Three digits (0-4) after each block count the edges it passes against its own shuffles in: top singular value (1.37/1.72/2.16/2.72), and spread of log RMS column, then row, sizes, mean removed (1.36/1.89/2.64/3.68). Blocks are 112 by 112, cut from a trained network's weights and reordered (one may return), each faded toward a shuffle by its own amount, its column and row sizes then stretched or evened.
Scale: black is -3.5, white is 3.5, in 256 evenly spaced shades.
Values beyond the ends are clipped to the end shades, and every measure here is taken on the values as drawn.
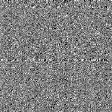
2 1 3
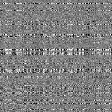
4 0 4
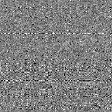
3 1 3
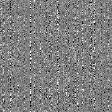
2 4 0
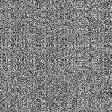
3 0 2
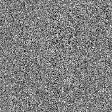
0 2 0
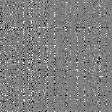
2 4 3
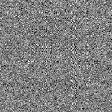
3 2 1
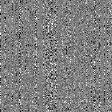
0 4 0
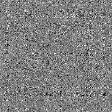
0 2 3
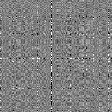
4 3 1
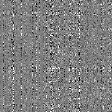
2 4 2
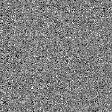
2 2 2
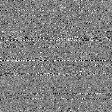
2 0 4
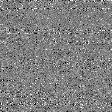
1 1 3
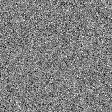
1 0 0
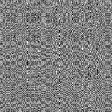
4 2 1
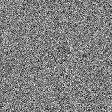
1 0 0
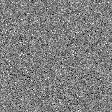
0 0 1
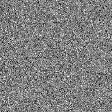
1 1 0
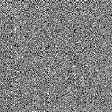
3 2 1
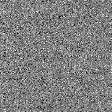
2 1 2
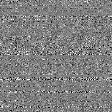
1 1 4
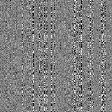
4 4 0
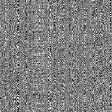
3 4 0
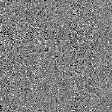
1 3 2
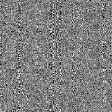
3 3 0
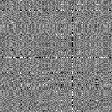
4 2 2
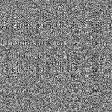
3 0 2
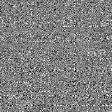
1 2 3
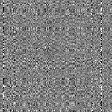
4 3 3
